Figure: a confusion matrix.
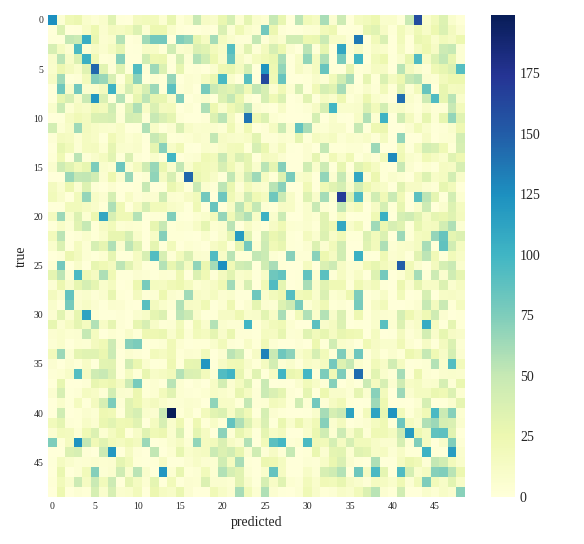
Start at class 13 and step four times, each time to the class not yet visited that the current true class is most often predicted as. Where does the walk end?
34
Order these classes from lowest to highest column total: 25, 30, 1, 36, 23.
30, 1, 23, 36, 25
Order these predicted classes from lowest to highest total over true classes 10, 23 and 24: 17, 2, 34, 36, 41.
17, 2, 41, 34, 36
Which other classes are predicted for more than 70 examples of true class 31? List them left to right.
23, 39, 44
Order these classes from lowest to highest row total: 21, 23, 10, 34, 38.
38, 21, 23, 10, 34
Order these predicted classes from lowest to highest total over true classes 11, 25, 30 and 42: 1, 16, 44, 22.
44, 16, 22, 1
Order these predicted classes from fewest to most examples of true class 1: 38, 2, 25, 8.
2, 8, 38, 25
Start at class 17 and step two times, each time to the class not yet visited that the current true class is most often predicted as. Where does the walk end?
26
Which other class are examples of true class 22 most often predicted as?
46
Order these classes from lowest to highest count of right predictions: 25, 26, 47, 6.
47, 25, 6, 26
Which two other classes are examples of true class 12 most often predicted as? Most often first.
41, 19
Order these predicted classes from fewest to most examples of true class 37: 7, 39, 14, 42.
42, 7, 39, 14
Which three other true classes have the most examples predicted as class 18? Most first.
35, 7, 9
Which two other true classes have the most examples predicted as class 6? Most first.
20, 26
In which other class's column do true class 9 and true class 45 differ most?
33
